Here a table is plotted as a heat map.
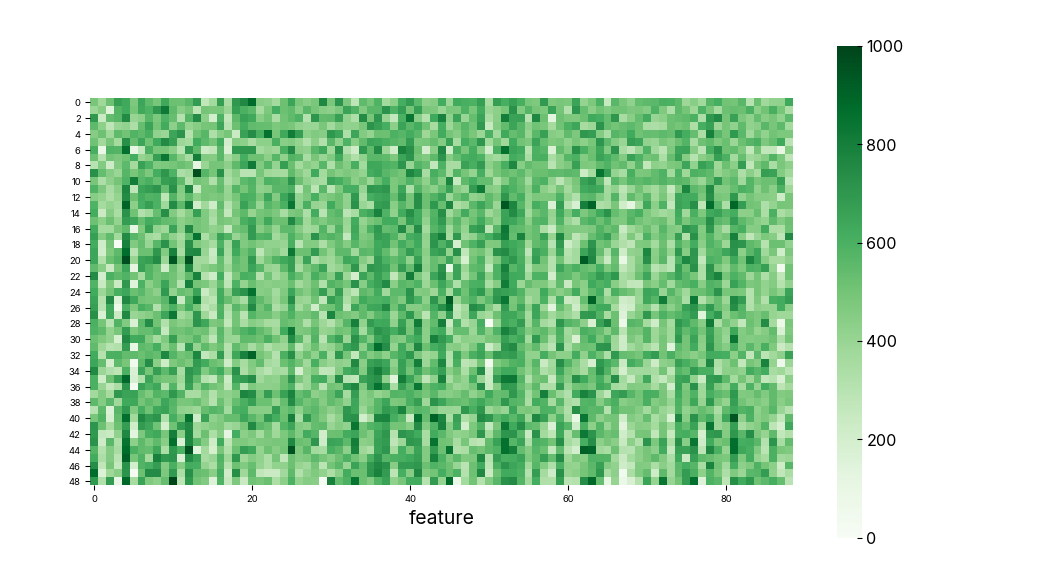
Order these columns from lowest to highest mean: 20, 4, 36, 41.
20, 41, 36, 4
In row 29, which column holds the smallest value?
87
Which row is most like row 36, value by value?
31
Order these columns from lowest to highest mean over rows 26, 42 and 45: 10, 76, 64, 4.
64, 76, 10, 4
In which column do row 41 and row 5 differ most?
9
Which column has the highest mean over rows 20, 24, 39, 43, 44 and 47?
4
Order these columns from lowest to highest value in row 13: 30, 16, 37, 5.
5, 16, 30, 37
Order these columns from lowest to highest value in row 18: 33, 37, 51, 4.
51, 33, 37, 4
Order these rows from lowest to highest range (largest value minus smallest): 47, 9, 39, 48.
39, 9, 47, 48
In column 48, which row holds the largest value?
26
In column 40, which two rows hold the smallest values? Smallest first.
40, 11
